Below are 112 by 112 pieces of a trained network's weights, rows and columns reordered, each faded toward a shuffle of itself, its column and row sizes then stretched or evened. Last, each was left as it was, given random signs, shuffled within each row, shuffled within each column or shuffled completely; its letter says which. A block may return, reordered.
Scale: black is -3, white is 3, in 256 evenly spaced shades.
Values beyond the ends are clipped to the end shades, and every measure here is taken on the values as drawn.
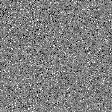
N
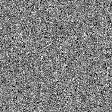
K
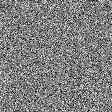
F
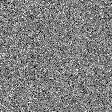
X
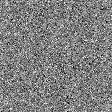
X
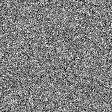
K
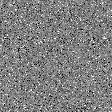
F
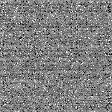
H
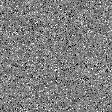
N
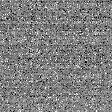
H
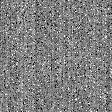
K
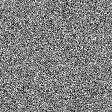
F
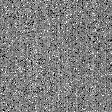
H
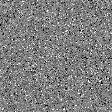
N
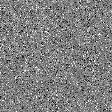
N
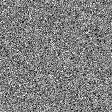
X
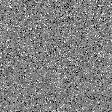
N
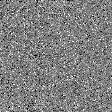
N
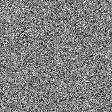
N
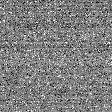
F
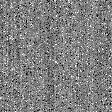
K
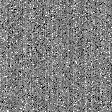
K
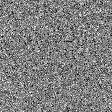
F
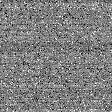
F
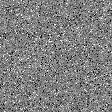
X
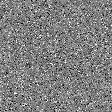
X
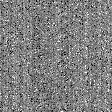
K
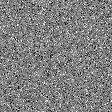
X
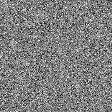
F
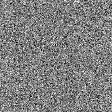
N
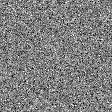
X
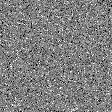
X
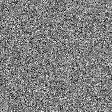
F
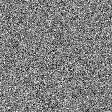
X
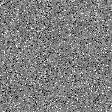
K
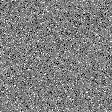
X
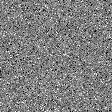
X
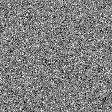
N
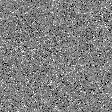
F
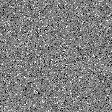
N
